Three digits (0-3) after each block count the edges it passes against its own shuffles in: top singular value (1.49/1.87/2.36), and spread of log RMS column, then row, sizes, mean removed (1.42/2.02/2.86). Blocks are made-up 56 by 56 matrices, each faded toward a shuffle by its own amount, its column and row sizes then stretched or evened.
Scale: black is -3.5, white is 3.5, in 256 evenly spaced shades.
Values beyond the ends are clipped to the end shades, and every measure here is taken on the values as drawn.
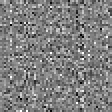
2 2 0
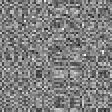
3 0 0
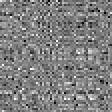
3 0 2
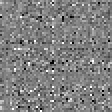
0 2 2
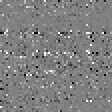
0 1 2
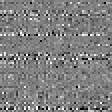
3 0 3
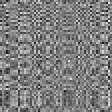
3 3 1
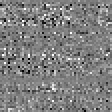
1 1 3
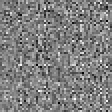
2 2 0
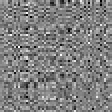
3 2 2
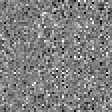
1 2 0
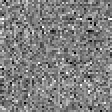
1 1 1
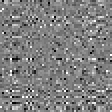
3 1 2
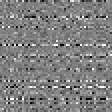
3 0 3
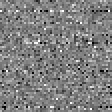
1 0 2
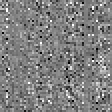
0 3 0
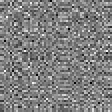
3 0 0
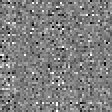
1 2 1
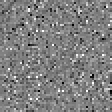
0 1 1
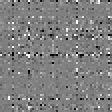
2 2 3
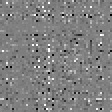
0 2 2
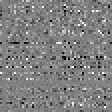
0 2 3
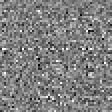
1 1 1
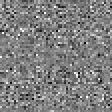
2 0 2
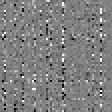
0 3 1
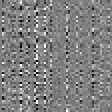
3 3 1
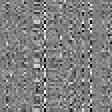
3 3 0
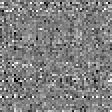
1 1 2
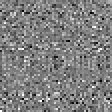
2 0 2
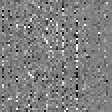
0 3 0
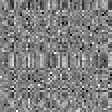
3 2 0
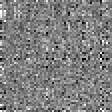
2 2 1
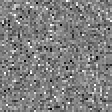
0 0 0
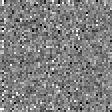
1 1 1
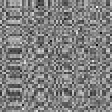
3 1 1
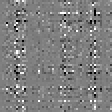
2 3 2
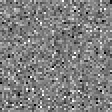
0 1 0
